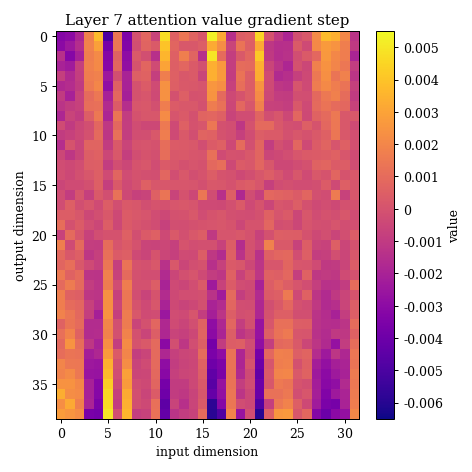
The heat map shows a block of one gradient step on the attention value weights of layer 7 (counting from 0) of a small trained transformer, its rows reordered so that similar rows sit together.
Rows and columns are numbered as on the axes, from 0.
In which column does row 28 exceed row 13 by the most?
5
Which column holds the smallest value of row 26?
17
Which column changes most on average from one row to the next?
19
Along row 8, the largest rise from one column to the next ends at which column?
6
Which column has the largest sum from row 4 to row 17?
11
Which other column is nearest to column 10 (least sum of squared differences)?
15
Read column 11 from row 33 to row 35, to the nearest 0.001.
-0.003 -0.003 -0.004
